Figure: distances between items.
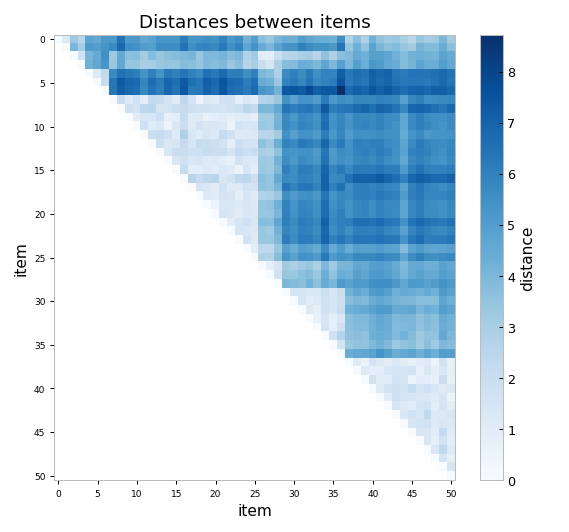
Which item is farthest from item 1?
8
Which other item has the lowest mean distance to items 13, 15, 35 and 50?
24
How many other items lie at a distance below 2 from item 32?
7
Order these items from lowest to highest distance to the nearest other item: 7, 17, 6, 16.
7, 17, 16, 6
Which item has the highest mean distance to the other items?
6
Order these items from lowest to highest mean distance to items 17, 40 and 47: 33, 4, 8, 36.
33, 8, 36, 4
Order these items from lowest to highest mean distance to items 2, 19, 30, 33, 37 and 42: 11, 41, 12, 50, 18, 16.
50, 41, 11, 18, 12, 16
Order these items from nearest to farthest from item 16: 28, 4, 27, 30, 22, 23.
22, 23, 27, 28, 30, 4
